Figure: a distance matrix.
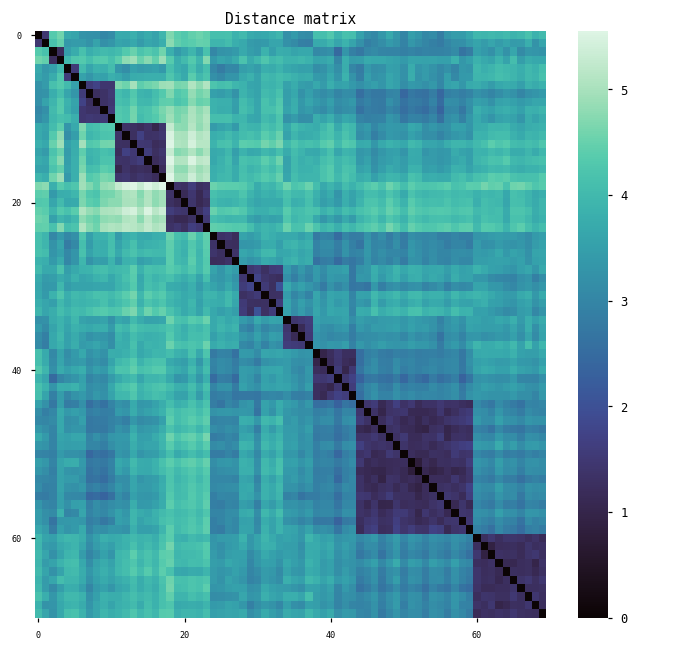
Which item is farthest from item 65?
18
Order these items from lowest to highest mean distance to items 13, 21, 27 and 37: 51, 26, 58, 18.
26, 58, 51, 18
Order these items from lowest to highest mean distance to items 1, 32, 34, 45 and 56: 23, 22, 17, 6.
6, 17, 22, 23
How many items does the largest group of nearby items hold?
16
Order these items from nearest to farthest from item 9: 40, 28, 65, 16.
40, 65, 28, 16
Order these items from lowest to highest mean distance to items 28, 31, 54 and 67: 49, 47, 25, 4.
47, 49, 25, 4
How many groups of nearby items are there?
12
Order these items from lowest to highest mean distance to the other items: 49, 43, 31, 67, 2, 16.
49, 43, 67, 2, 31, 16
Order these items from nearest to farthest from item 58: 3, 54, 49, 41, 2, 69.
54, 49, 41, 2, 69, 3
